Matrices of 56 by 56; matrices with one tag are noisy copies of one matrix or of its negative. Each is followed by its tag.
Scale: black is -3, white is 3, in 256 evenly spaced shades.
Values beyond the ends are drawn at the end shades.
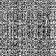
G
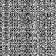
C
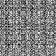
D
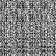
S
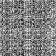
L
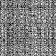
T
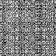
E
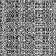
E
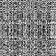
G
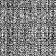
T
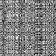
E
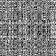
G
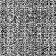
T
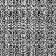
D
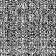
S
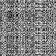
E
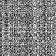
C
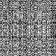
G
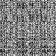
S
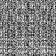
S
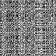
E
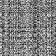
C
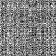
T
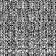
S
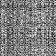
T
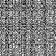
D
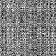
T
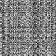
C
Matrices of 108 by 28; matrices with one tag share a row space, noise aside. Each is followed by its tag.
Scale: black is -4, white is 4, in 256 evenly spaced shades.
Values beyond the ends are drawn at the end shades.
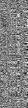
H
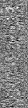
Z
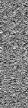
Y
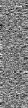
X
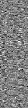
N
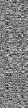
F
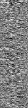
Z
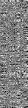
H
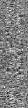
Z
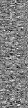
Z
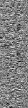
Z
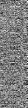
H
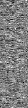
Z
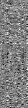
F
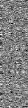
X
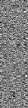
Y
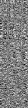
Y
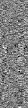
N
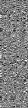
Y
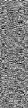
N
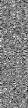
Y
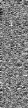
X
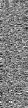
X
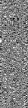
Y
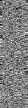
X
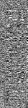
F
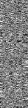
X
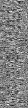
Z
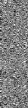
Y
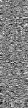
X
